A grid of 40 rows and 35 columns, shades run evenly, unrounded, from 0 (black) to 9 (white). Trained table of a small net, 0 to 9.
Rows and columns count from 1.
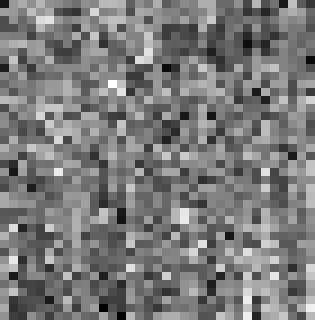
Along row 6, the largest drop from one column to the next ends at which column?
12
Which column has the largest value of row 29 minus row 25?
6
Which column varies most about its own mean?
28
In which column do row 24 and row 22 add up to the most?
30
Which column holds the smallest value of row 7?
24
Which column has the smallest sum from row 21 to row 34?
14
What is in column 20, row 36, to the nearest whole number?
4
